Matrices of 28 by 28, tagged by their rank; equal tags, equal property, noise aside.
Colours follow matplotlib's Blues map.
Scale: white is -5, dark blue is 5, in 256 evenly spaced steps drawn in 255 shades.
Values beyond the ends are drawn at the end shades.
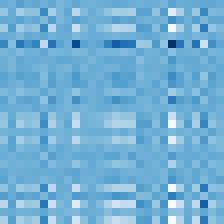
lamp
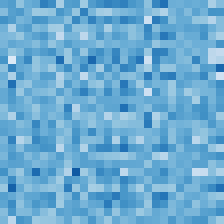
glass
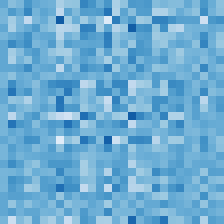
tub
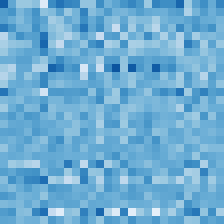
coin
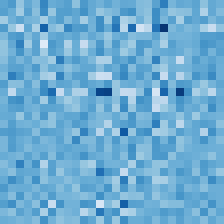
coin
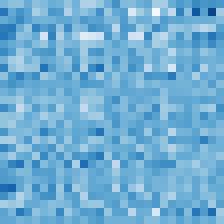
glass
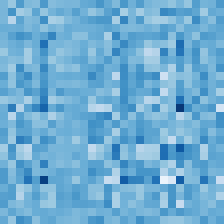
glass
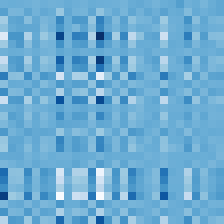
lamp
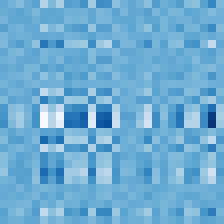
lamp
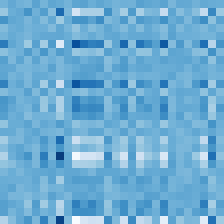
lamp
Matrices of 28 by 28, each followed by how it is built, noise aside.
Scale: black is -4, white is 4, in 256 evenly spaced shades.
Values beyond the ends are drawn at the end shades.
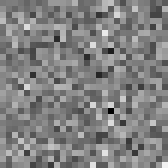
repeating rows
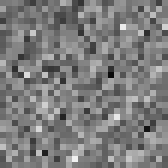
Hankel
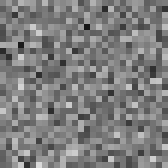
noise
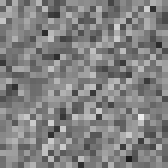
Hankel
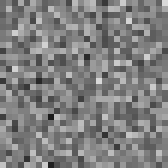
noise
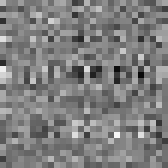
low rank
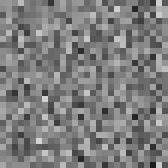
repeating rows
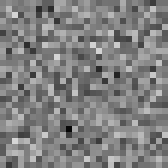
noise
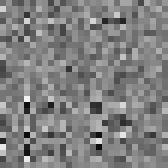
low rank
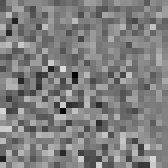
lower triangular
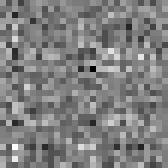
low rank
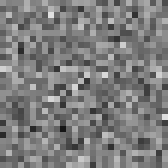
noise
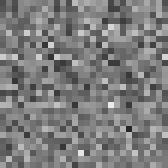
repeating columns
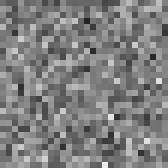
noise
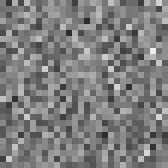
repeating columns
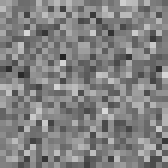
repeating columns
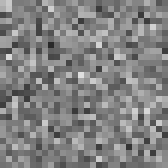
noise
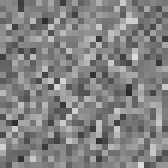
Hankel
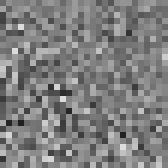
lower triangular
